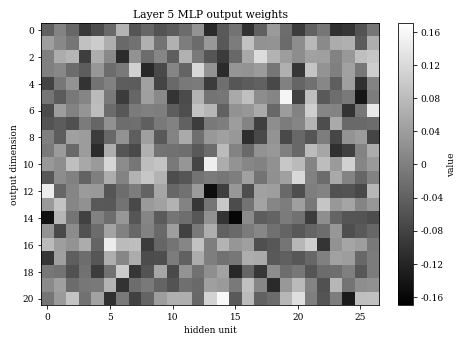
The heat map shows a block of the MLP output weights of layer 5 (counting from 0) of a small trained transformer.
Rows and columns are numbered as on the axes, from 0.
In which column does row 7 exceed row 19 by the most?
18
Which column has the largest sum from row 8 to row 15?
8
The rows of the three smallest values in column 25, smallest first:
5, 4, 12
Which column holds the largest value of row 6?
26
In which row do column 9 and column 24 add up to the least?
0
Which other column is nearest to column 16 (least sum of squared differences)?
23
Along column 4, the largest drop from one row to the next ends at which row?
7
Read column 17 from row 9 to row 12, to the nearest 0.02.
0.02 0 -0.02 0.04
